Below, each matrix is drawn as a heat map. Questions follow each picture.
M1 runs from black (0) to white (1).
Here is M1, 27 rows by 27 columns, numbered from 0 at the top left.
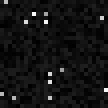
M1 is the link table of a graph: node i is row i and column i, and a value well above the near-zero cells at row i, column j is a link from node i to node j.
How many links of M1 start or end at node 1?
1
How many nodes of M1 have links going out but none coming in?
8
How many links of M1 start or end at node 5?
2
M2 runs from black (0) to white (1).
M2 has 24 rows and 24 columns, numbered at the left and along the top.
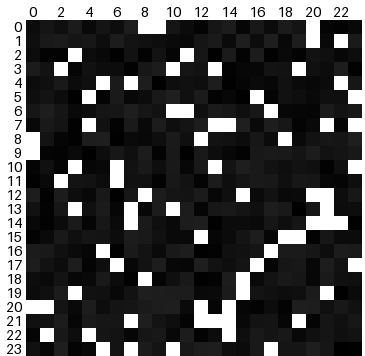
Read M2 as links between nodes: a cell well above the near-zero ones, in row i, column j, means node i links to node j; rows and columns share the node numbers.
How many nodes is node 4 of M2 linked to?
3
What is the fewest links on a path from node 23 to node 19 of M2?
3
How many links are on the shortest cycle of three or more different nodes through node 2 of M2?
5
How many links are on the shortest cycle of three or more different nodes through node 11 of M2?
5
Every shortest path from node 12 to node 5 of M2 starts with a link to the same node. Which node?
node 21
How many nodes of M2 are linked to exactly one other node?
1
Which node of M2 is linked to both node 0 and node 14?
node 20
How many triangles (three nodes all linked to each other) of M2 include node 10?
1
